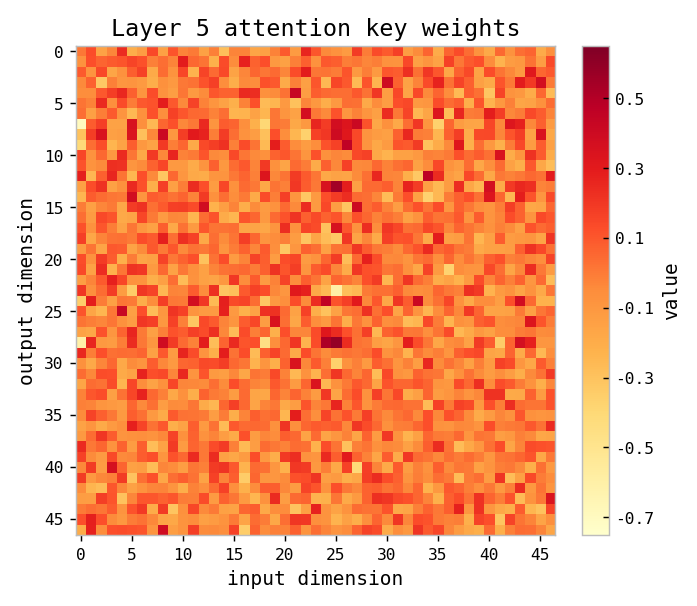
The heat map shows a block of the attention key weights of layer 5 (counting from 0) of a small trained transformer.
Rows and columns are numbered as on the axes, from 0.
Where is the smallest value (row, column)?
7, 0
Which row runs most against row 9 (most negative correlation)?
12
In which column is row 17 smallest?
24
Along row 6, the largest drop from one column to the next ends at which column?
36
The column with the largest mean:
28
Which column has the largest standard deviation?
25
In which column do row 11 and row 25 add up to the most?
4
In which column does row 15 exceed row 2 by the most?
27
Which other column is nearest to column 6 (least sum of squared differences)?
46
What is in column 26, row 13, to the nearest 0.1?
0.3
